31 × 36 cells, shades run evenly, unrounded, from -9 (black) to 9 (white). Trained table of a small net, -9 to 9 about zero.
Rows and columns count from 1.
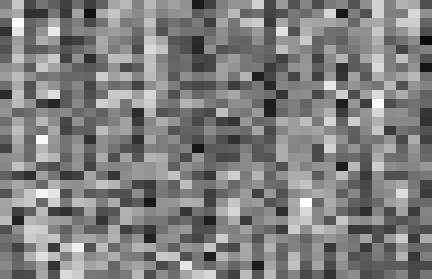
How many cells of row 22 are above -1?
21
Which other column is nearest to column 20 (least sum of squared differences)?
19
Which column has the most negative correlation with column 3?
13
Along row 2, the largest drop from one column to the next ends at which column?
29
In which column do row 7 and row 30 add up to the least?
22
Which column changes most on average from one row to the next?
5
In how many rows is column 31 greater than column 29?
15
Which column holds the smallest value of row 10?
23
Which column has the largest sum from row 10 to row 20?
32
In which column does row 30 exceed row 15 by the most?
16
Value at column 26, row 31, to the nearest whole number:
-4
